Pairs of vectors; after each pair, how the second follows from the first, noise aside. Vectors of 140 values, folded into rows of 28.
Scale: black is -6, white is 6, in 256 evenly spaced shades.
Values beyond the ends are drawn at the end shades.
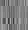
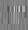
reversed, negated, partly zeroed.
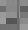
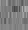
reversed, partly zeroed.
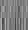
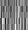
negated, scaled up.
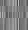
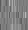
reversed, partly zeroed.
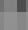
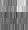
negated, scaled up.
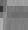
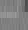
reversed, negated, partly zeroed.
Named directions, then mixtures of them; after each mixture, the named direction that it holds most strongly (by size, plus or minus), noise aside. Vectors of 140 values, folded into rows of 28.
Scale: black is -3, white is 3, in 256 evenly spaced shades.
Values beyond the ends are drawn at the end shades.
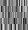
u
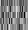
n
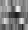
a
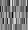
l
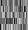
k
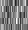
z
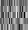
n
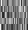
k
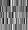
l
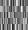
u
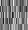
l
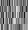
n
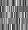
z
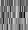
n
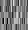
l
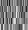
n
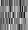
n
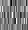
l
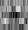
a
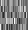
k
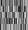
k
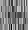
u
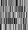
k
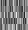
u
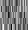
u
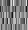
l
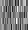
z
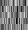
z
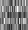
z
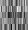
u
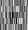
k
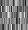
z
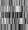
a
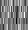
z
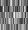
k
